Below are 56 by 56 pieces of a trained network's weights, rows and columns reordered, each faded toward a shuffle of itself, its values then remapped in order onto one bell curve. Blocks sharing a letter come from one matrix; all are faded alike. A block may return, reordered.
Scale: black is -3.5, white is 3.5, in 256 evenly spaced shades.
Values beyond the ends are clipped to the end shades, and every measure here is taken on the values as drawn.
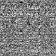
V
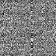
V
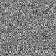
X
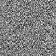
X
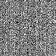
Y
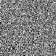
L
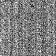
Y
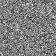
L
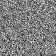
L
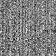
Y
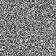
X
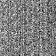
Y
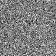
L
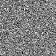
L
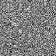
X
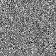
L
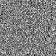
X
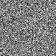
L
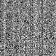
Y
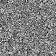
L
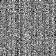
Y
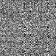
V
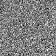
L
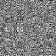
X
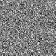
X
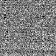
V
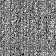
Y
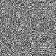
X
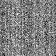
Y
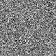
L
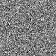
L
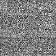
V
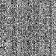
Y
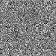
L
